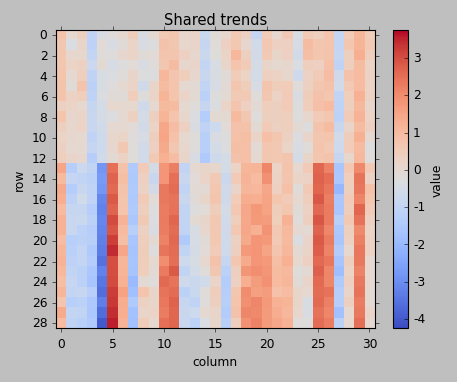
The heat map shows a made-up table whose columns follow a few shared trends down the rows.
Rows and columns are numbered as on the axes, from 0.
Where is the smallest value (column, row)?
4, 28
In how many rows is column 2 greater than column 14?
13
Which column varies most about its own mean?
5
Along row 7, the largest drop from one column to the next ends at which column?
27
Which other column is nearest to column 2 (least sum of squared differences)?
12
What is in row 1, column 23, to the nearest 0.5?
-0.5
